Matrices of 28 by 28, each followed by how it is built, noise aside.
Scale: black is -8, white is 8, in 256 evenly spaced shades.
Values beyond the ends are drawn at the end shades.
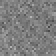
Toeplitz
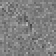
banded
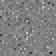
sparse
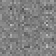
low rank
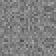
blocks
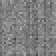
blocks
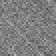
Toeplitz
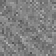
Toeplitz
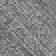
Toeplitz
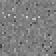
sparse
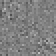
block diagonal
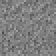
repeating columns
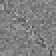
banded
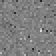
sparse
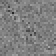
banded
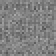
blocks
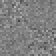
block diagonal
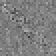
banded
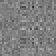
low rank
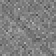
Toeplitz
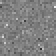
sparse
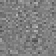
low rank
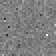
sparse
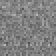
repeating columns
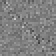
banded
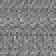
repeating columns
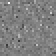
sparse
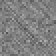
Toeplitz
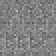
repeating columns
